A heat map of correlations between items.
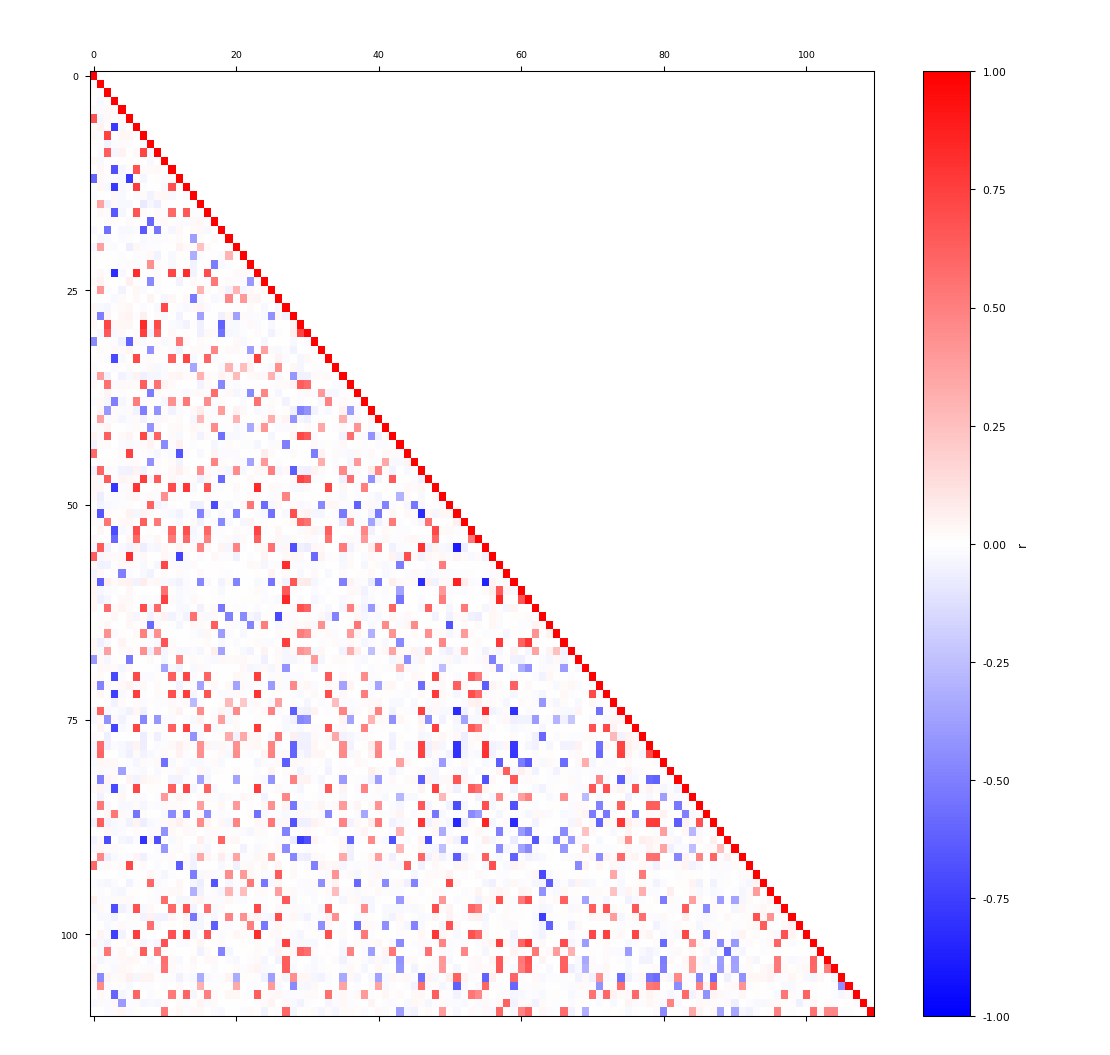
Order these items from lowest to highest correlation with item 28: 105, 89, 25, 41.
25, 89, 41, 105
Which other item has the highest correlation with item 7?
29
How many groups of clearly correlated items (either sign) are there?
8
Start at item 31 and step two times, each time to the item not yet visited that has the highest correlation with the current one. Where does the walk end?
68
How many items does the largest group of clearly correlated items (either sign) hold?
21
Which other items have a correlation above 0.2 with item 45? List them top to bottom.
17, 24, 32, 37, 41, 64
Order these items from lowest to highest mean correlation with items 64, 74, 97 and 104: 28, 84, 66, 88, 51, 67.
51, 28, 88, 67, 84, 66
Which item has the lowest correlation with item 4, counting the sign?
58
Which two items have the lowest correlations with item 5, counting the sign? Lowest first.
12, 31
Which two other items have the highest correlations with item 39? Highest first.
89, 18
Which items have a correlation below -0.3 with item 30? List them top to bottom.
18, 39, 75, 89
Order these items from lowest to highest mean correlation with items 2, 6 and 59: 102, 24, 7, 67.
24, 67, 102, 7
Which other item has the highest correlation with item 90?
80
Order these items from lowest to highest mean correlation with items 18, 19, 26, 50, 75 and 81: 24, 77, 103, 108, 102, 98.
102, 24, 103, 108, 77, 98
